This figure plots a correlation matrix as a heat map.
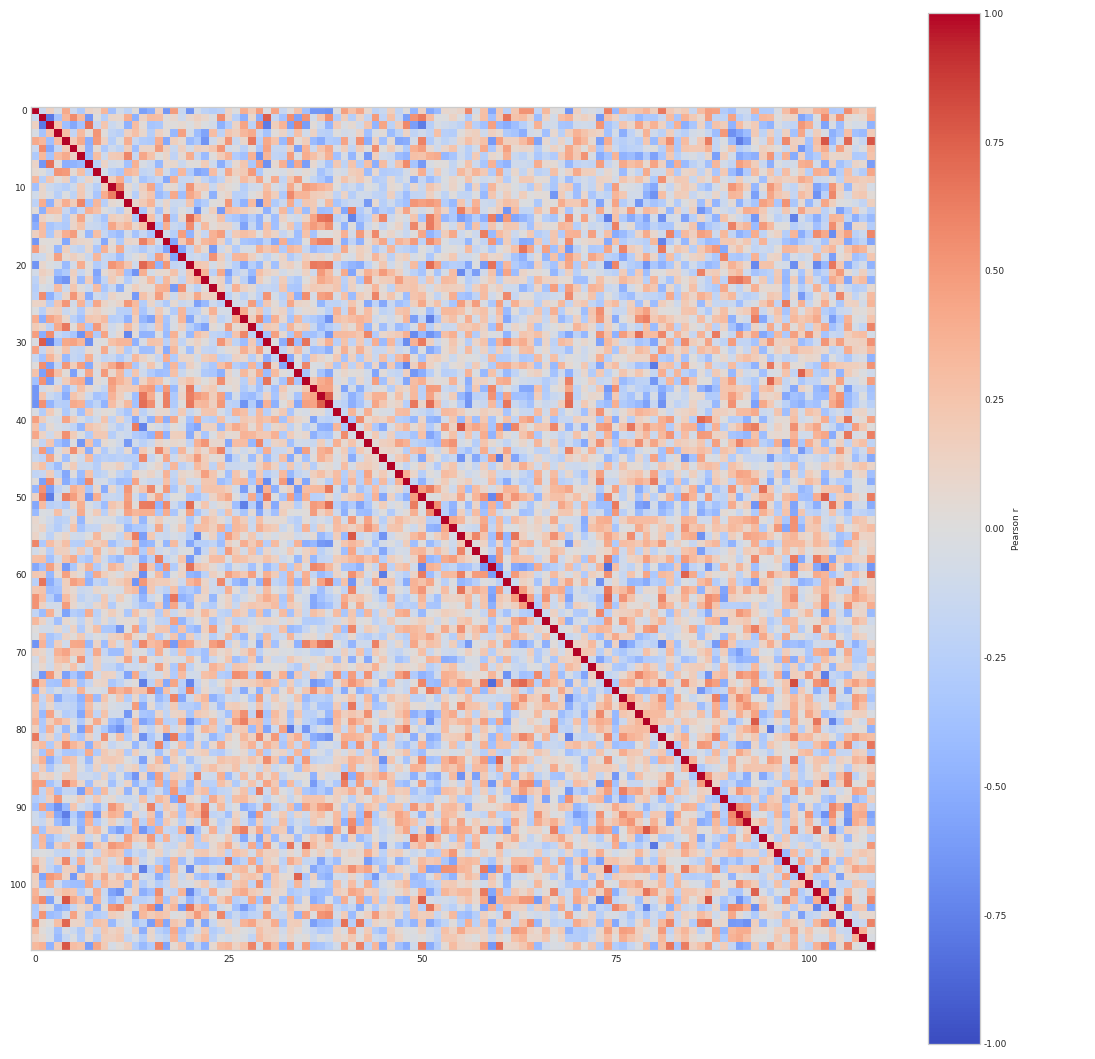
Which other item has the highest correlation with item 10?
11
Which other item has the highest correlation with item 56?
0
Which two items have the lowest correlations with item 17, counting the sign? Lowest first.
81, 0
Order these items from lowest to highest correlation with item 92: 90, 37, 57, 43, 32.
37, 57, 32, 43, 90
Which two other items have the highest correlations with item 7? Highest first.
2, 48
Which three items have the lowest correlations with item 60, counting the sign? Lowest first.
45, 14, 59
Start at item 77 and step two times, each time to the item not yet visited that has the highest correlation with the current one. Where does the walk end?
55
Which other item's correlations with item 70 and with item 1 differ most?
90
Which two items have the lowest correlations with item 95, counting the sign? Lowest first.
80, 45
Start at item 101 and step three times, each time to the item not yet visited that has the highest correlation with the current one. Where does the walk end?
27
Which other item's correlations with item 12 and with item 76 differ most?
29
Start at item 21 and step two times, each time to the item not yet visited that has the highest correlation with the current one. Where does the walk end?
40
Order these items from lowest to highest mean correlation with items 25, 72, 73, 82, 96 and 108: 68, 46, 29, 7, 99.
7, 68, 99, 46, 29
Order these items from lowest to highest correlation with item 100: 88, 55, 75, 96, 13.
75, 55, 13, 96, 88
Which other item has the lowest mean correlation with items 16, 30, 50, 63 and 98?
59
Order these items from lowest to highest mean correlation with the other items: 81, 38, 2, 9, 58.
2, 38, 9, 81, 58
